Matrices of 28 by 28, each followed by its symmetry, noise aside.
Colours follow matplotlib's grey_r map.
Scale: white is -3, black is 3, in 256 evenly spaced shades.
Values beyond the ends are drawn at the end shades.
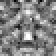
mirrored left to right.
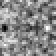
mirrored top to bottom.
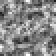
same after a half turn.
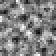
symmetric across the other diagonal.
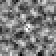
same after a half turn.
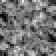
same after a half turn.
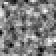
antisymmetric.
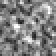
symmetric across the other diagonal.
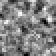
no symmetry.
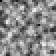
symmetric.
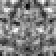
mirrored left to right.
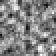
same after a half turn.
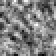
antisymmetric.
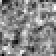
no symmetry.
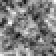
symmetric.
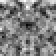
mirrored left to right.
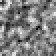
symmetric.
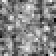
same after a half turn.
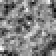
symmetric.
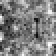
mirrored top to bottom.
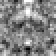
mirrored left to right.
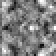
mirrored top to bottom.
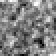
no symmetry.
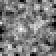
same after a half turn.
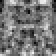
mirrored left to right.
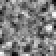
antisymmetric.
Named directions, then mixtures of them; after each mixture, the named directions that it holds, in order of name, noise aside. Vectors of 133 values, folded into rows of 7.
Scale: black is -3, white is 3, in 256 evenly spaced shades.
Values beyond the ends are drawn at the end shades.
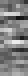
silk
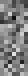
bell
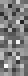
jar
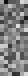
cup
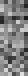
bell, cup, silk.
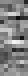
silk.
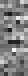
jar, silk.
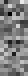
bell, cup, silk.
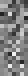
bell, jar.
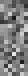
bell.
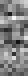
bell, silk.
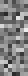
bell, cup, silk.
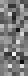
bell, jar.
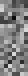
bell.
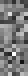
bell.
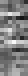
silk.
